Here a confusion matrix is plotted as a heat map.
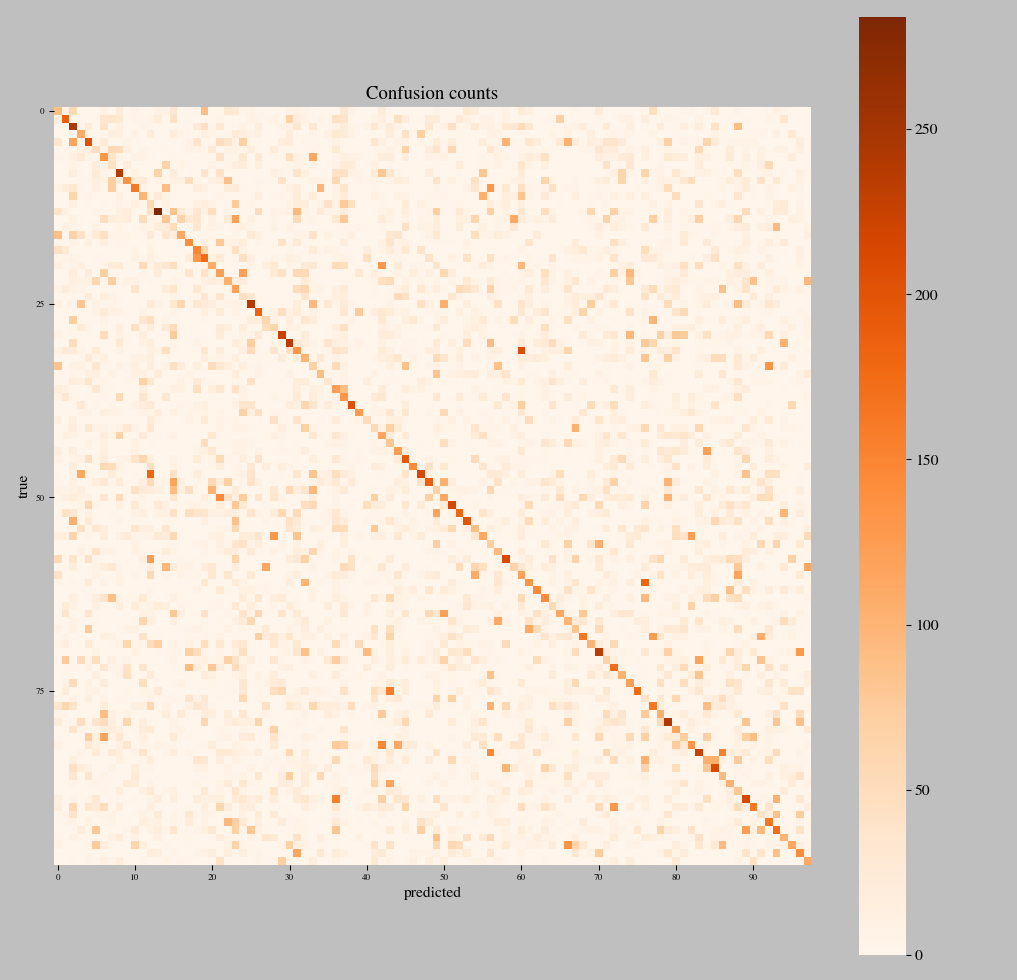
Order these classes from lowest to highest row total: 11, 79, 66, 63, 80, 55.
80, 11, 66, 63, 55, 79
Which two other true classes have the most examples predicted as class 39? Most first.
26, 69
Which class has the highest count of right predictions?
13
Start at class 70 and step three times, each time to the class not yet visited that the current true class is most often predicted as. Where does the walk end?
60
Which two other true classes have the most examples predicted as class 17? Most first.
72, 70
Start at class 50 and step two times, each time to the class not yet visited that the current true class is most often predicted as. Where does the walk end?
24
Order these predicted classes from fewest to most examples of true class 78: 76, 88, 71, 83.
83, 88, 71, 76
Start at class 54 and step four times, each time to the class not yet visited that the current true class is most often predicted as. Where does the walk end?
76
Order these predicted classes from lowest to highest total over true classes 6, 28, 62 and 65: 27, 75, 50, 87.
75, 27, 87, 50
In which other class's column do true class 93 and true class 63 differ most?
89
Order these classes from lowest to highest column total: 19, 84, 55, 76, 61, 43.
55, 61, 84, 19, 43, 76
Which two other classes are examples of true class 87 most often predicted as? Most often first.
43, 41
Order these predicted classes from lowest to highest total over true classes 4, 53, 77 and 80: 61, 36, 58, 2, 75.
75, 36, 61, 58, 2
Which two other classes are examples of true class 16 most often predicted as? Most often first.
0, 2
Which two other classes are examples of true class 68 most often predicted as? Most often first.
77, 91
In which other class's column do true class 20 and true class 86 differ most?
42
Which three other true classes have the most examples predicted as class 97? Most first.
59, 22, 55
